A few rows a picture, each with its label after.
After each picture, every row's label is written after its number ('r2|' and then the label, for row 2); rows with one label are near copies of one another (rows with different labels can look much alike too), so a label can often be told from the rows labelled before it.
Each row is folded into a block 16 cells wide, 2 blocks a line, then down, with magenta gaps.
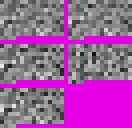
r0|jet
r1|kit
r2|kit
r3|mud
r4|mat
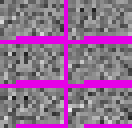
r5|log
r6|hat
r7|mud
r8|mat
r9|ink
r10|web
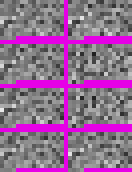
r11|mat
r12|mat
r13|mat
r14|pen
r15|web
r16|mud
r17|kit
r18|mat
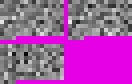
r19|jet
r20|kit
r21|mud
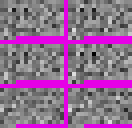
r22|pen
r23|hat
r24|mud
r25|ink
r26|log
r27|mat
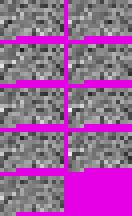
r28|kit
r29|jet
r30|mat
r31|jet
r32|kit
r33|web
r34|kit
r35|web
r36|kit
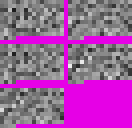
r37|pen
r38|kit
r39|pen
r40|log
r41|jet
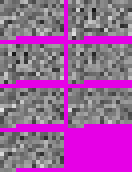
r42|jet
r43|mud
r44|mud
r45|mud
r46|web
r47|mat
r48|jet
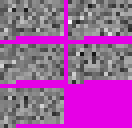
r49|ink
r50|log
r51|mat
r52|hat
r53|mud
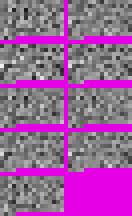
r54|mud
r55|jet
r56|mat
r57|web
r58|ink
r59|ink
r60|kit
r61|log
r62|pen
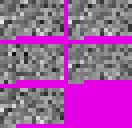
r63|jet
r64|jet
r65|hat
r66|log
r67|jet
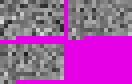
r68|kit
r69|hat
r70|ink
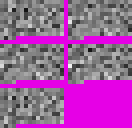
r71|mud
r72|kit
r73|kit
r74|web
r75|mud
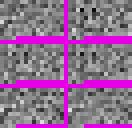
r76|jet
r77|hat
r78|mud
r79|pen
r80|mat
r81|web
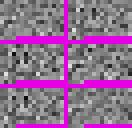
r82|log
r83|ink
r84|hat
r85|jet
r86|ink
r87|jet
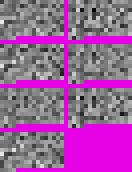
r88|web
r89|mud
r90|kit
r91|ink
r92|mud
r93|pen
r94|mat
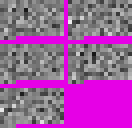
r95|ink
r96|log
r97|pen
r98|mud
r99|log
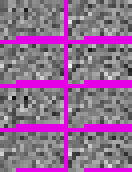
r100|ink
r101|jet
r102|jet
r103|kit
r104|ink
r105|kit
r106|web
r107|mat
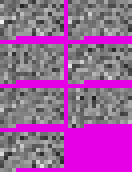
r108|web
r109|kit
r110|pen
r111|mat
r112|web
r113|mud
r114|kit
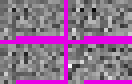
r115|hat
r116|hat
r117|ink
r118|mat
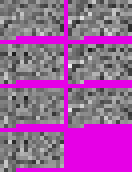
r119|kit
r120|jet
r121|pen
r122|web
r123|hat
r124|web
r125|mud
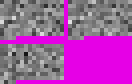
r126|mat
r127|jet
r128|ink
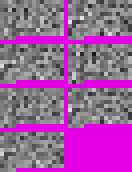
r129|mud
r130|mat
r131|mat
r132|mud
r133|mud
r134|kit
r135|web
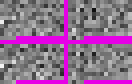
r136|mat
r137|hat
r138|jet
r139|pen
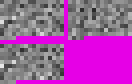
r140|mat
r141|mud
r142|log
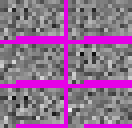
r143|hat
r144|pen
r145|mat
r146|hat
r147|pen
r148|jet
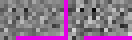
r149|ink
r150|ink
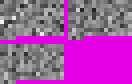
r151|log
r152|hat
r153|pen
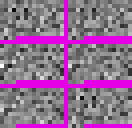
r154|hat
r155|mud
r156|log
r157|kit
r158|mat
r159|hat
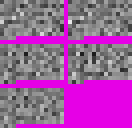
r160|log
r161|log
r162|mud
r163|mud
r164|hat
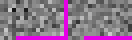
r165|hat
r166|kit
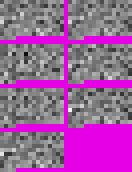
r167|kit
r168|web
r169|ink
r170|kit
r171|pen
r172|web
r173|mat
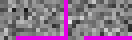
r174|ink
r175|kit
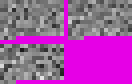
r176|hat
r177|jet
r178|kit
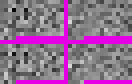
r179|hat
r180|web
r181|pen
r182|web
